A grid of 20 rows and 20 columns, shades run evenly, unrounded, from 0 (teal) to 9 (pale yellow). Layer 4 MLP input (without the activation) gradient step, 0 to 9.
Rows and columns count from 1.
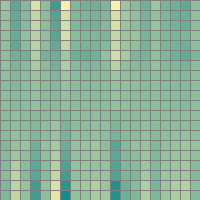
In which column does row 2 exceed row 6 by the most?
7
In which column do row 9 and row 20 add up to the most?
6
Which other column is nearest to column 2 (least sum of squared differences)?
19
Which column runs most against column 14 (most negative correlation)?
11
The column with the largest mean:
12
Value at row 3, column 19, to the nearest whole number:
3
